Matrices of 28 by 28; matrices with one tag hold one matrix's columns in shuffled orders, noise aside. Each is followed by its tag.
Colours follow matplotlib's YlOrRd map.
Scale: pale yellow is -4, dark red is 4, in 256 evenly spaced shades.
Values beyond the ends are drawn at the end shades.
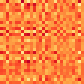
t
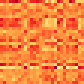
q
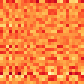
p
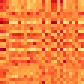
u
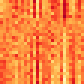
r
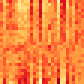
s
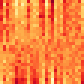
s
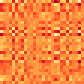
t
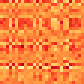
q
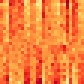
s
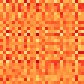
t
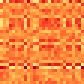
q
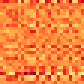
p
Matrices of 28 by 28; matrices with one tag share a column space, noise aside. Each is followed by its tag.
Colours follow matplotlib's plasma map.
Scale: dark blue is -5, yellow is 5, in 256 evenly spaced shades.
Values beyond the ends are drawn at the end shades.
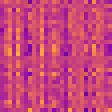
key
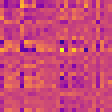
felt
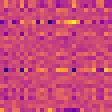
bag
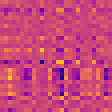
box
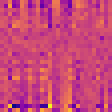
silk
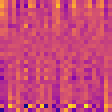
silk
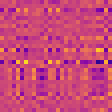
box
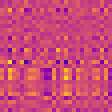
box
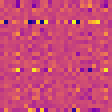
bag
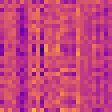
key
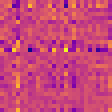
felt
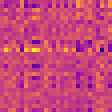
felt
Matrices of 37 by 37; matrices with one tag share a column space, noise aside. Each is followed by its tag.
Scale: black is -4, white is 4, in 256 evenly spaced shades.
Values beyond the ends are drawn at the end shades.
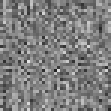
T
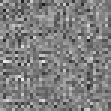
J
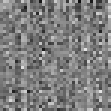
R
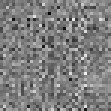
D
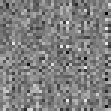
T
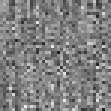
T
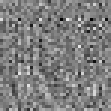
D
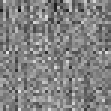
R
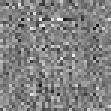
D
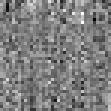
R
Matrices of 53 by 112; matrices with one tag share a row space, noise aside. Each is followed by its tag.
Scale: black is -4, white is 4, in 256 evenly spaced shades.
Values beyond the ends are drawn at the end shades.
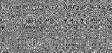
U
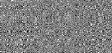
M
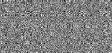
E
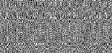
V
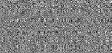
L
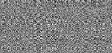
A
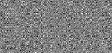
E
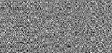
M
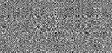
A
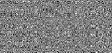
M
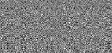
E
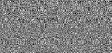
L
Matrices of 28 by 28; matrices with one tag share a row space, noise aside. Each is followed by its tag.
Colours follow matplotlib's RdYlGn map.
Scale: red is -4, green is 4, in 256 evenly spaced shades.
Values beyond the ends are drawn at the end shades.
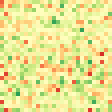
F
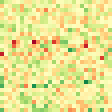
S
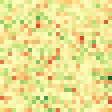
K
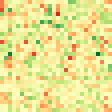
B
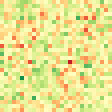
S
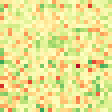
F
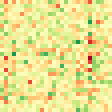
F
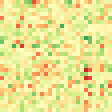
S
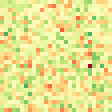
F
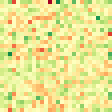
K
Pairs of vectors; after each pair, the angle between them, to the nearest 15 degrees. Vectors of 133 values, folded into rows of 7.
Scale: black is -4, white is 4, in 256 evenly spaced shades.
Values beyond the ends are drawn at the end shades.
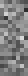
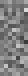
135 degrees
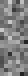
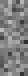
15 degrees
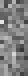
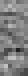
60 degrees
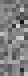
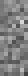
150 degrees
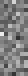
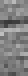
60 degrees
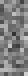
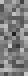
15 degrees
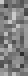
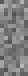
120 degrees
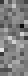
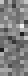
165 degrees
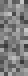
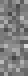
150 degrees
